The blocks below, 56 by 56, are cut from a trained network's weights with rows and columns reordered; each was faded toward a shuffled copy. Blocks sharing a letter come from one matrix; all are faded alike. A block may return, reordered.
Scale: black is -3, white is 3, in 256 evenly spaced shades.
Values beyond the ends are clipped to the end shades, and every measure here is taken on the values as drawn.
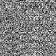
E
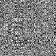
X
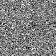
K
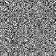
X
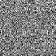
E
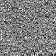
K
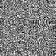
E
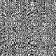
X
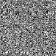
K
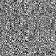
X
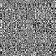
X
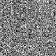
E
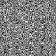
X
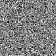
K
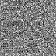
E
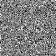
K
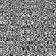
X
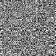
E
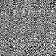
X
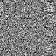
E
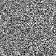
E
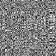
X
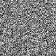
E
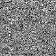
K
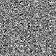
K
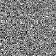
K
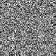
E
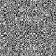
X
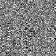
K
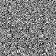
K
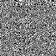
K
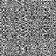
X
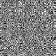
X
